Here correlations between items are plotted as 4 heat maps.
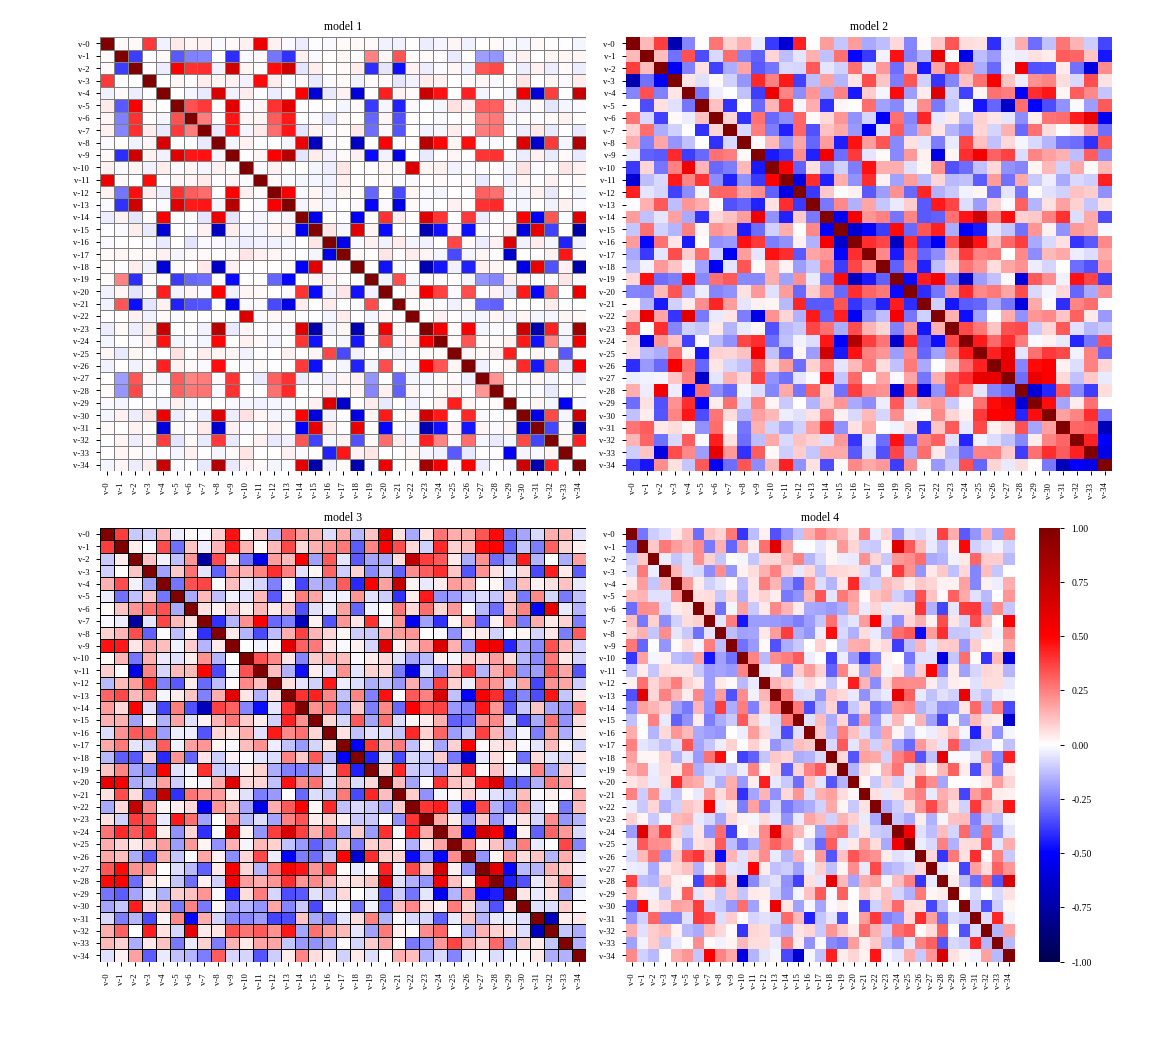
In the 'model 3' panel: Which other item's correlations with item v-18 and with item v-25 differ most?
v-26
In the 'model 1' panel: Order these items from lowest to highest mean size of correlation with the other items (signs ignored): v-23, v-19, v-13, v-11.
v-11, v-19, v-13, v-23
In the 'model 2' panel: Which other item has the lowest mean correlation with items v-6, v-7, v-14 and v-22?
v-34
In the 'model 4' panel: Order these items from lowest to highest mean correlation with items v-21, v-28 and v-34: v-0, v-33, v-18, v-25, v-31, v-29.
v-33, v-31, v-29, v-25, v-0, v-18
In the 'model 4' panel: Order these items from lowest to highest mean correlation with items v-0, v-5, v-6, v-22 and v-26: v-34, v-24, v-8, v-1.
v-8, v-24, v-1, v-34
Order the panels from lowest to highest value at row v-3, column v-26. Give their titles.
model 3, model 4, model 1, model 2
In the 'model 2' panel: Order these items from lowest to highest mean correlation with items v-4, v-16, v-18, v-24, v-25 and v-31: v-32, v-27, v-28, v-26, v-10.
v-32, v-10, v-28, v-26, v-27
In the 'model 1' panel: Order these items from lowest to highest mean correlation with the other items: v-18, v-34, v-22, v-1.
v-18, v-1, v-22, v-34
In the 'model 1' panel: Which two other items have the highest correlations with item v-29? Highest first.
v-16, v-25
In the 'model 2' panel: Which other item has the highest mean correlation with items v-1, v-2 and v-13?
v-22
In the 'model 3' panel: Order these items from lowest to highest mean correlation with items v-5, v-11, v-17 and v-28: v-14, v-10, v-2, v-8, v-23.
v-2, v-8, v-14, v-23, v-10
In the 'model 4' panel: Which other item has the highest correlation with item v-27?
v-11
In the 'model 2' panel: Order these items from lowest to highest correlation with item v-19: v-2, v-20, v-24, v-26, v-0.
v-24, v-20, v-2, v-26, v-0
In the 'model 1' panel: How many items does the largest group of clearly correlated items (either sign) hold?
13
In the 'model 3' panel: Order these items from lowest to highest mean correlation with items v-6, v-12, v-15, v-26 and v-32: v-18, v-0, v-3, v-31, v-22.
v-31, v-18, v-22, v-0, v-3
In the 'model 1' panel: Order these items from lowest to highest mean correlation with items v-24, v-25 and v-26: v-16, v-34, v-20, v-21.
v-21, v-16, v-20, v-34
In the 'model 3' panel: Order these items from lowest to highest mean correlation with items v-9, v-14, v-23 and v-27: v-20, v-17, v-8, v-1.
v-17, v-8, v-1, v-20
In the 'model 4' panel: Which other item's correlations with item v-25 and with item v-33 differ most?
v-24
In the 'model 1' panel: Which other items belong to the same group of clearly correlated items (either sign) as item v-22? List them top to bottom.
v-10
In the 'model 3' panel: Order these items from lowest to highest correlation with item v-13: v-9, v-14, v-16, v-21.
v-21, v-16, v-14, v-9
